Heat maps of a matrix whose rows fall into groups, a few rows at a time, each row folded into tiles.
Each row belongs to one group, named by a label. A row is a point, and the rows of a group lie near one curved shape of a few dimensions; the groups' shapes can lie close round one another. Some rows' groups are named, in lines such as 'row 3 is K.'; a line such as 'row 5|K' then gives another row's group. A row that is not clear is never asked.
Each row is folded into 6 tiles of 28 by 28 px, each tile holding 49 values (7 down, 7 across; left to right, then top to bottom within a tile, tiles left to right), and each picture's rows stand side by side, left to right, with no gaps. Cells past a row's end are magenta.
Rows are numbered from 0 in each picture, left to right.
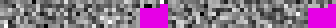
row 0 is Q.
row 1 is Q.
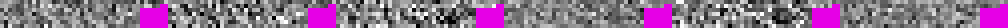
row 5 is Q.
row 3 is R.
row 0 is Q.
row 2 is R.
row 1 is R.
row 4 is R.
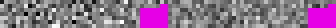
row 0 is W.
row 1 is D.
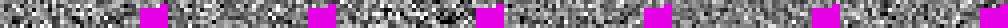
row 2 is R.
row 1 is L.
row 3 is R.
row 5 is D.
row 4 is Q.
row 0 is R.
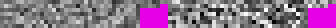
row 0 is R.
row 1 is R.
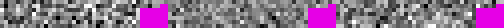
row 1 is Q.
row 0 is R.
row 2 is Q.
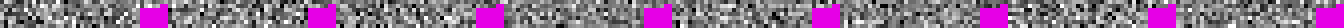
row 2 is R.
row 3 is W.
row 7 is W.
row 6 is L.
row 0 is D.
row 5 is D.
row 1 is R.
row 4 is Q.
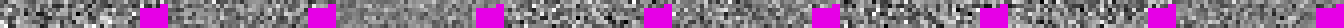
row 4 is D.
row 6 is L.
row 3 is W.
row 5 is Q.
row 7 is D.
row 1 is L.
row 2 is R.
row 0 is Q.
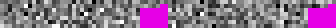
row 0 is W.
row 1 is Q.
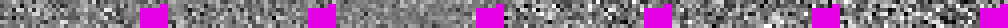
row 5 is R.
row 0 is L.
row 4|Q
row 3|L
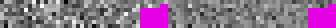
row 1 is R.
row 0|D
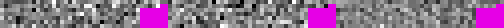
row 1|W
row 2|R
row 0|R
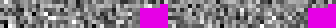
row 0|Q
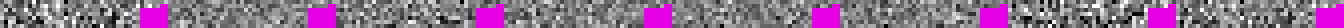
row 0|D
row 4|D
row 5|Q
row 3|D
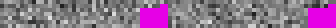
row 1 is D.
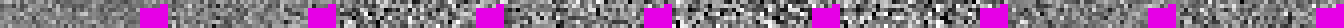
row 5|R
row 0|L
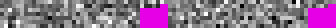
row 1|W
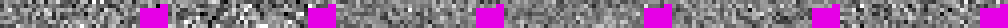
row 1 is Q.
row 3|Q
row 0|W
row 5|L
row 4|R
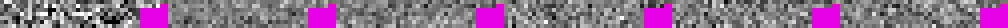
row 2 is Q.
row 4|Q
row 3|D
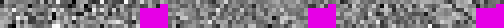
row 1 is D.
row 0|W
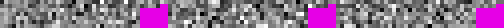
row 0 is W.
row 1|Q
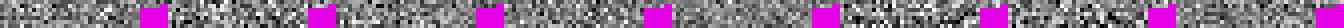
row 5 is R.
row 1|D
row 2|D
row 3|W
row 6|Q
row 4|D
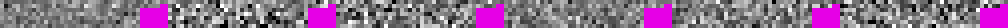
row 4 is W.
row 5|L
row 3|D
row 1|Q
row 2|D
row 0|R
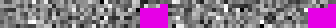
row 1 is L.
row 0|L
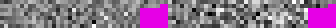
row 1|R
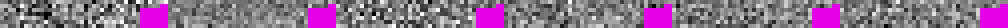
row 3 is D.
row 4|R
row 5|Q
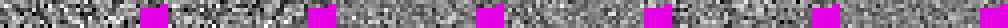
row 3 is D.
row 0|R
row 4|W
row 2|D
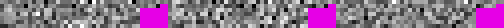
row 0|W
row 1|W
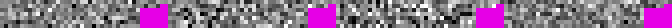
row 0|W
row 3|R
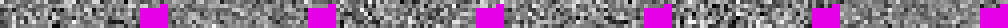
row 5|D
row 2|D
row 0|W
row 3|W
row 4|D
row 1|R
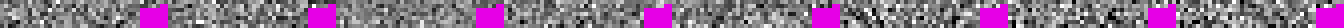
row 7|D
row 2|D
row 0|D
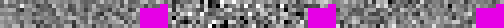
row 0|L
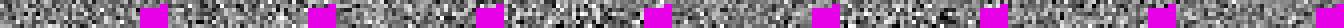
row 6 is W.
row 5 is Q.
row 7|D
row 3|Q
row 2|L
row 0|W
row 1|L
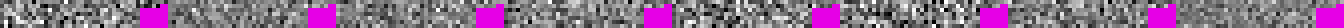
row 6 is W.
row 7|R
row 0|D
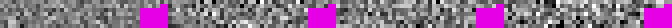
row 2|W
